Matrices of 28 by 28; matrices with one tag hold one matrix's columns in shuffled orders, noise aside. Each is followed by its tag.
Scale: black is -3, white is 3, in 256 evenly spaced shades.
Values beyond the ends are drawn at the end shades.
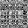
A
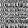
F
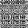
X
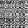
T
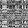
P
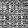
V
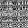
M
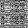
V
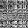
P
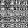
M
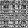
P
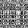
A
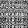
T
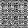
V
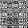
T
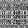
A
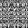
F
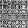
P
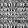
F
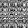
F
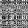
X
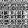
A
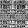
P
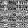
M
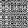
V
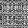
V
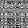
T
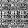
A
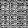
V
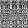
P
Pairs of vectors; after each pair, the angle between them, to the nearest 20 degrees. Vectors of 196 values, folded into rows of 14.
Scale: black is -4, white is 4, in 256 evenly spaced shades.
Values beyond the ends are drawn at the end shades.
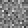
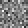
20 degrees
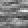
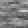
20 degrees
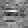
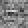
40 degrees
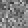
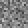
60 degrees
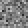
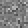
80 degrees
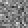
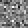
140 degrees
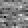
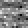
160 degrees
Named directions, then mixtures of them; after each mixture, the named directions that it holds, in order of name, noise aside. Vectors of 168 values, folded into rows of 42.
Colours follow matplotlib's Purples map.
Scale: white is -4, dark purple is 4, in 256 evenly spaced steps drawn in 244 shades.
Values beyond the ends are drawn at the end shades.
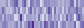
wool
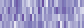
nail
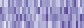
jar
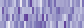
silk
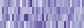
silk.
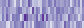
silk, wool.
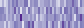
jar, wool.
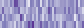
nail, wool.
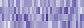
jar, silk.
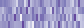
jar, wool.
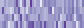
silk, wool.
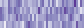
jar, nail.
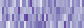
silk.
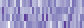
jar, silk.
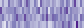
jar, wool.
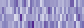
wool.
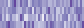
silk, wool.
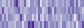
nail, wool.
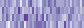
silk.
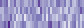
jar, silk.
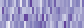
silk.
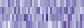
jar, silk.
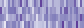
jar, silk.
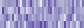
silk, wool.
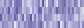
nail.
